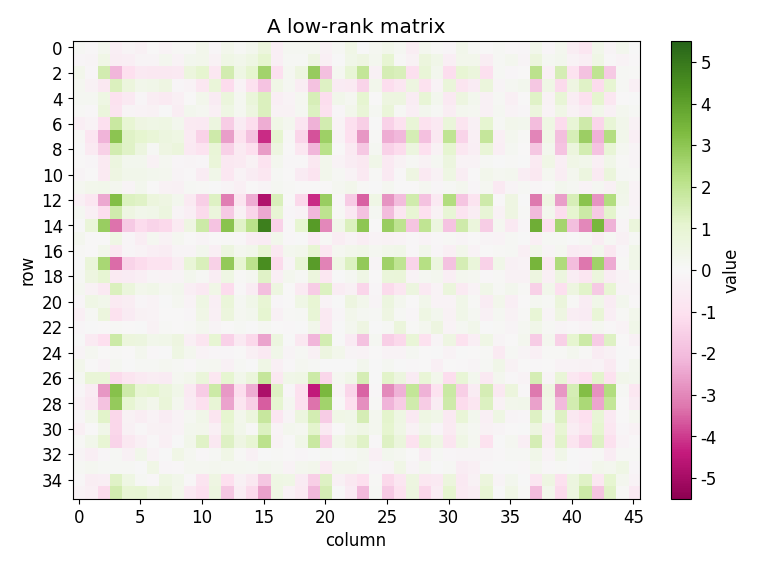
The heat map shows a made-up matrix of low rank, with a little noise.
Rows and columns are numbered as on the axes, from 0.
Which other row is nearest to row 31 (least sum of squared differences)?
26
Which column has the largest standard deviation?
15
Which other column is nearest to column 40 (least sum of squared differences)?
27
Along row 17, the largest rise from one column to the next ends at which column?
42
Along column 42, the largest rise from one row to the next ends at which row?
14
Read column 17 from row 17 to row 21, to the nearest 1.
0 0 0 0 0
